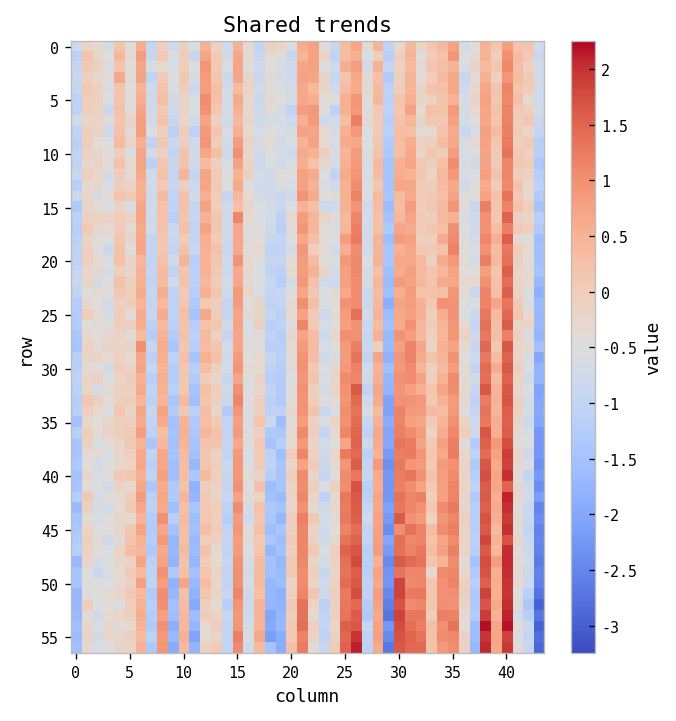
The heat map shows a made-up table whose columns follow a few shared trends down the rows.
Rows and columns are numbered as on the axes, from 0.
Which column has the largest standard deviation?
43
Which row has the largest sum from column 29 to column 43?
54
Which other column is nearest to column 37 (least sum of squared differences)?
27
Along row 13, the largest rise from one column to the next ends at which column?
30
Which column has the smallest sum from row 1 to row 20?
29
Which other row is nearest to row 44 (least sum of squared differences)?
49
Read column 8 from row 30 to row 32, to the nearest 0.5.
0.5 0.5 0.5
